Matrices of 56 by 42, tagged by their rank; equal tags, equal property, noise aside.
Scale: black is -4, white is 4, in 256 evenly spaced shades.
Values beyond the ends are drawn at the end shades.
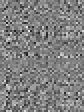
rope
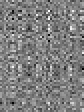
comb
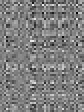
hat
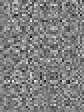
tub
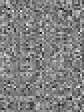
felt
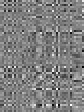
hat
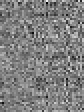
felt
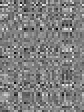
hat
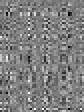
hat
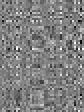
tub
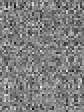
rope
